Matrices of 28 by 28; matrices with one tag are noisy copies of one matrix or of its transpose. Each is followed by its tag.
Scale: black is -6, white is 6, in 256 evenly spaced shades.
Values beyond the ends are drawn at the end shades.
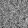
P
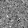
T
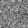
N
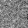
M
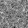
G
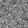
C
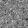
C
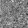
G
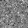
T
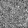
P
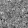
G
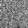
M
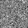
T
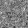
G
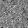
C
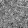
C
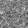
G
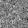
C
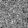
C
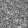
P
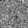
T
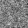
G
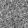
N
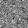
C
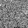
M
